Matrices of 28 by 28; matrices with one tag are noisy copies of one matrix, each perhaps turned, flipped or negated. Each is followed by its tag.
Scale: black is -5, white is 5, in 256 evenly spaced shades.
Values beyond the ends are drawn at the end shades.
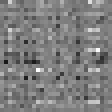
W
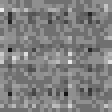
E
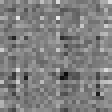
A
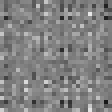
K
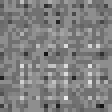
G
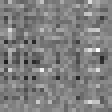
W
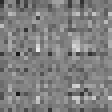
A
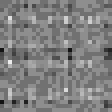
E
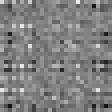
K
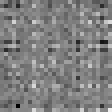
K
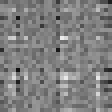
A
